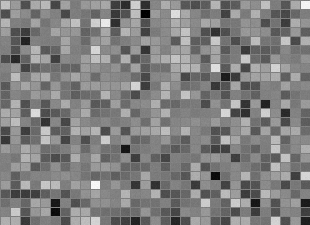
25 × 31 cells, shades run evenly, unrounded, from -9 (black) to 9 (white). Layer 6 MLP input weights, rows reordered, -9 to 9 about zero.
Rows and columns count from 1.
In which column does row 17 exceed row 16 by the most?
1
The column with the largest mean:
10
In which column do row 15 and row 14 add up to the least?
7
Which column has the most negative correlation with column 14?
15
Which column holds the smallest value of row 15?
3
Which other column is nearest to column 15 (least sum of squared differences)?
12
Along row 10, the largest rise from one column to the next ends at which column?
24
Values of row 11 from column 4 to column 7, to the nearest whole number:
2 1 3 -1
